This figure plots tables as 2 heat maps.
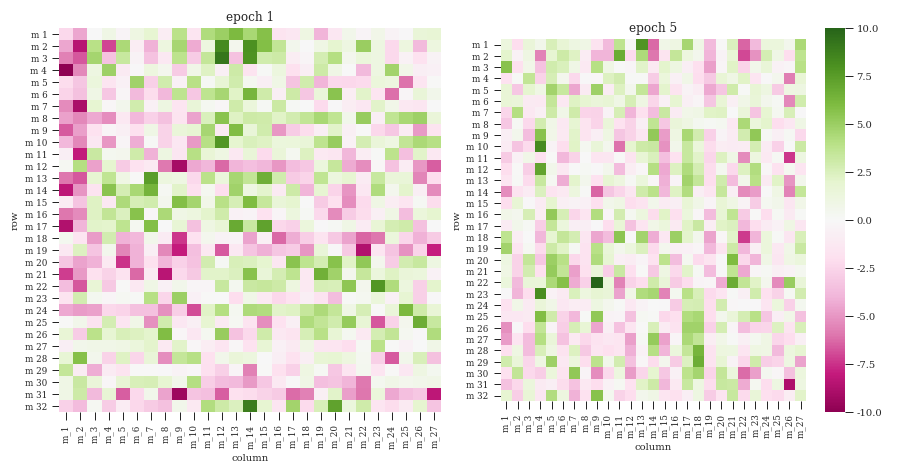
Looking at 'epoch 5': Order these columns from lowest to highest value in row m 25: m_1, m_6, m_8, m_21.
m_6, m_1, m_8, m_21
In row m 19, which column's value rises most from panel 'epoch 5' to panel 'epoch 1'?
m_19
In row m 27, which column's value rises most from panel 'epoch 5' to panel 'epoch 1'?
m_15
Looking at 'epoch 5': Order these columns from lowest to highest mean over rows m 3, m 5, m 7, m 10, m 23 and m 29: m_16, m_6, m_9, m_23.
m_16, m_6, m_23, m_9
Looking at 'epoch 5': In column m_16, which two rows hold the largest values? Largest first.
m 18, m 2
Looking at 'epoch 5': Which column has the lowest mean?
m_19
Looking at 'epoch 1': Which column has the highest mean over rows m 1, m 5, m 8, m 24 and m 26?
m_12
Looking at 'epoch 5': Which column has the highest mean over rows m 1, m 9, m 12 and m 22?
m_4
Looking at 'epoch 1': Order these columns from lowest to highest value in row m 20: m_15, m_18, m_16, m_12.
m_16, m_12, m_15, m_18
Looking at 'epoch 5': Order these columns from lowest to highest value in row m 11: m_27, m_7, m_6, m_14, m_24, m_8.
m_6, m_7, m_24, m_8, m_27, m_14
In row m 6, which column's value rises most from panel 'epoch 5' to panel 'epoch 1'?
m_14
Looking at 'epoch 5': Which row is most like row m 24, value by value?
m 15
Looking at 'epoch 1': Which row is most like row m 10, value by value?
m 8
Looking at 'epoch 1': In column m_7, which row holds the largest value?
m 13
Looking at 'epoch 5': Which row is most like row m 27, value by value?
m 28
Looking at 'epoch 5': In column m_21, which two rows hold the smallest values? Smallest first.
m 13, m 12
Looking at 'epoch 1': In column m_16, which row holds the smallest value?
m 18
